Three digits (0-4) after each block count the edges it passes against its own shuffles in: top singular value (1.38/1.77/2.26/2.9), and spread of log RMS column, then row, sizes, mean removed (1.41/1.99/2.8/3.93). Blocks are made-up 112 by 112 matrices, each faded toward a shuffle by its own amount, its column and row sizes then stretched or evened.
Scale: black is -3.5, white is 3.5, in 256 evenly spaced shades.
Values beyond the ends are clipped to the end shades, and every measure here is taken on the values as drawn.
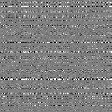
4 1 4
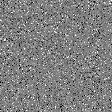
1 1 0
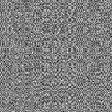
4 2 0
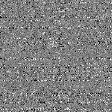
1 1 3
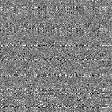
3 0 3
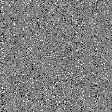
1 2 1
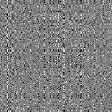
4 3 0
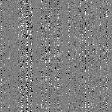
2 4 1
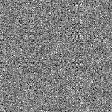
2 1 0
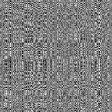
4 4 1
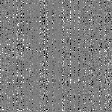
2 4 2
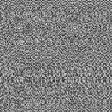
4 0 2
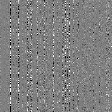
3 4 0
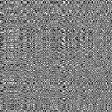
4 2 3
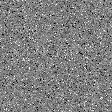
0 0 0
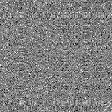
3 0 1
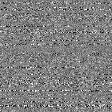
0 0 4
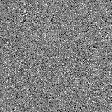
2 0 0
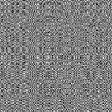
4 2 2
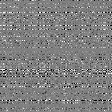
4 1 4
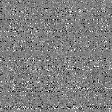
2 1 3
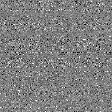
2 1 3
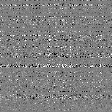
1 2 4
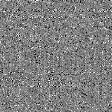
2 1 2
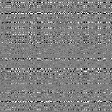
4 2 4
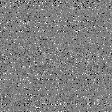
1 1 3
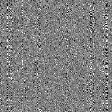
3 3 0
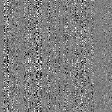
2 4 0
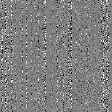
1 4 1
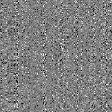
3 3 0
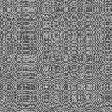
4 1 0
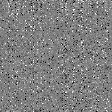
2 2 1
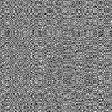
4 2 1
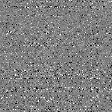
2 1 3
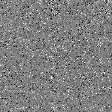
0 1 1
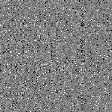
2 1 1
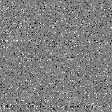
2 0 2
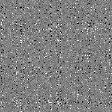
1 3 2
